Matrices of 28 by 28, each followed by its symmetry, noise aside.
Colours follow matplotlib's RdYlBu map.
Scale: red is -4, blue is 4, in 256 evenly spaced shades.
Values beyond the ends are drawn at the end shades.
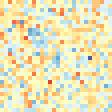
symmetric.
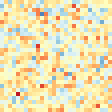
symmetric across the other diagonal.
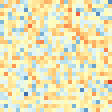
symmetric across the other diagonal.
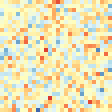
antisymmetric.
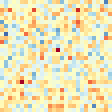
mirrored left to right.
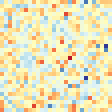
symmetric.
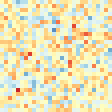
antisymmetric.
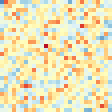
same after a half turn.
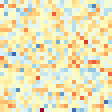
antisymmetric.
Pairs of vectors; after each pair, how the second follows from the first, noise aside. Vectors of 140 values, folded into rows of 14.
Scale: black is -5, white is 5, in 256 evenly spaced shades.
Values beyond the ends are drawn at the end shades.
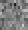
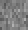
reversed, negated, shrunk.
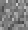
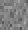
reversed, negated, shrunk.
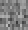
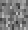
copied.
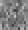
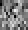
negated, scaled up.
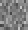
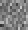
copied.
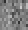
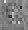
negated, partly zeroed.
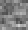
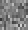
shuffled.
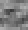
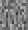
shuffled.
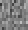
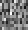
negated, scaled up.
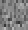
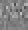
wrapped around, partly zeroed.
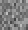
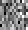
wrapped around, negated, scaled up.
